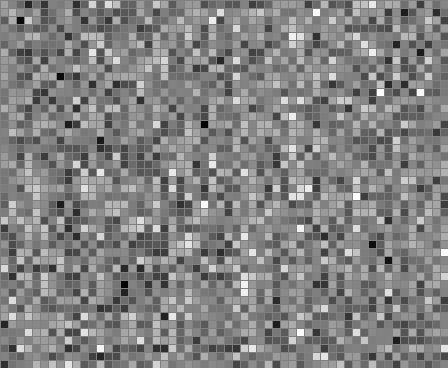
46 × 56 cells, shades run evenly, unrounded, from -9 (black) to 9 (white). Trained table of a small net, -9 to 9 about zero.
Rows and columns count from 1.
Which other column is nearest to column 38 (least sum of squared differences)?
45
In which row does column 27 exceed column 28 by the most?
3
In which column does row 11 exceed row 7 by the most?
53
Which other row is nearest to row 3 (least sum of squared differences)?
20
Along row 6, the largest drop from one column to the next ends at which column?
19
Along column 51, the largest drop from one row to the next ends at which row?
17
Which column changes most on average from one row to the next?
10
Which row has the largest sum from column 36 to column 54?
5
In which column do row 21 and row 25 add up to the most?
38
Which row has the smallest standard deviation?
9
